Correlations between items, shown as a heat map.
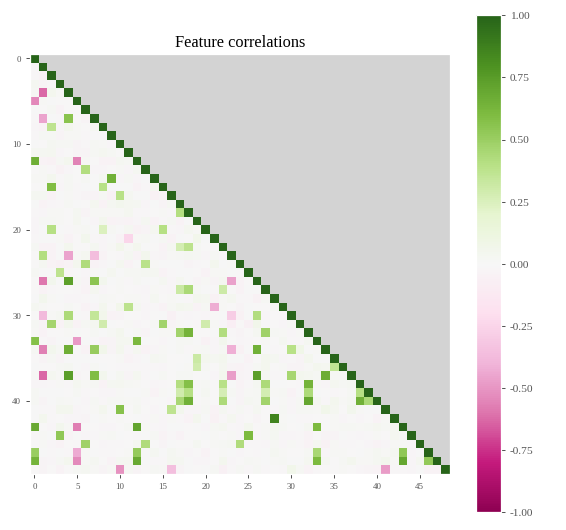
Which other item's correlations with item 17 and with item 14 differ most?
9
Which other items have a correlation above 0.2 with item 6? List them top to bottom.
13, 24, 45
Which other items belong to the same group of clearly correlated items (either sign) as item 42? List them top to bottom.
28
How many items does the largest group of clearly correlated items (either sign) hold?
8
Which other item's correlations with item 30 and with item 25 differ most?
44
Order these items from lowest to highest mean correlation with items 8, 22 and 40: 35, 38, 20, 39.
35, 20, 39, 38
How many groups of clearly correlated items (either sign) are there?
11
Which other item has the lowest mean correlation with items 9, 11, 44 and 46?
5
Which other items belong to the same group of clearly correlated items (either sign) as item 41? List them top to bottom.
10, 16, 48
